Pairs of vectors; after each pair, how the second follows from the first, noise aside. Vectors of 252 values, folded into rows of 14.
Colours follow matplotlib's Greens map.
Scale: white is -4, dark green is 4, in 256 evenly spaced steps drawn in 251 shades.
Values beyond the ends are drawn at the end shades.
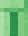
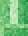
reversed, negated.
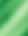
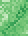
negated, partly zeroed.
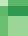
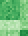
reversed, negated.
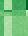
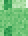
negated, partly zeroed.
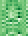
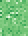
reversed, partly zeroed.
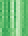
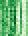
wrapped around, scaled up.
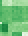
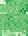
reversed, partly zeroed.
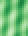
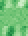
negated, partly zeroed.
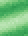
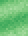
negated, shrunk.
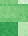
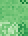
negated, partly zeroed.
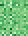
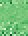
negated, partly zeroed.
